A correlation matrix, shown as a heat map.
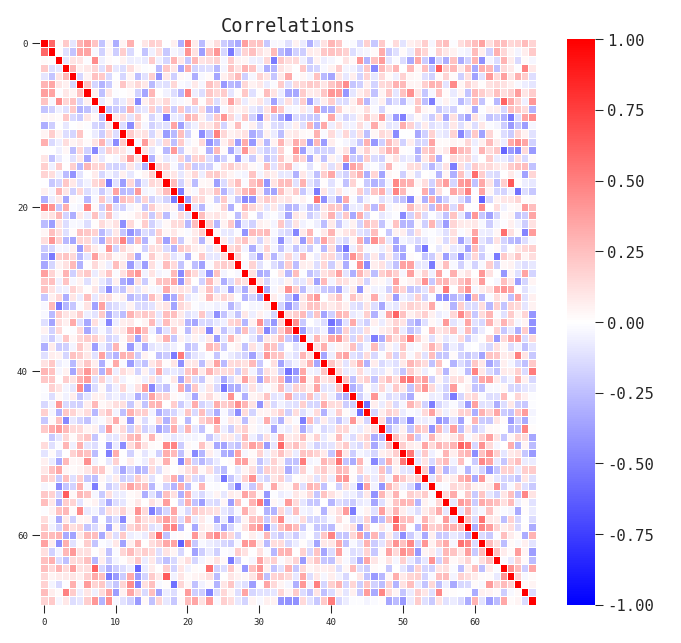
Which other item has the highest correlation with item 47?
67
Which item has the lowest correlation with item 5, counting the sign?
25
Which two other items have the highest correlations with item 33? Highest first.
49, 58
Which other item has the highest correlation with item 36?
51
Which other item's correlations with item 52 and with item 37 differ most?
54
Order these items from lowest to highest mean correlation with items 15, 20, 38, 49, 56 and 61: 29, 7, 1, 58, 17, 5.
7, 5, 1, 29, 17, 58
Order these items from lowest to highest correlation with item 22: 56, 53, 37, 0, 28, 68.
56, 0, 53, 28, 37, 68
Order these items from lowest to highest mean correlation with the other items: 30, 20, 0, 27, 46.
46, 27, 30, 20, 0
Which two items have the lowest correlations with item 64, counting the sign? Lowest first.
13, 28
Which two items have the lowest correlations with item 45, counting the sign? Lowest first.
44, 27
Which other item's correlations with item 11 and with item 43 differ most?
57
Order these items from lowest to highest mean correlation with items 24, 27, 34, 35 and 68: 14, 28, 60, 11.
14, 28, 60, 11
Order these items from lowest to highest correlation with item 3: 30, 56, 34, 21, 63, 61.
63, 21, 30, 34, 56, 61
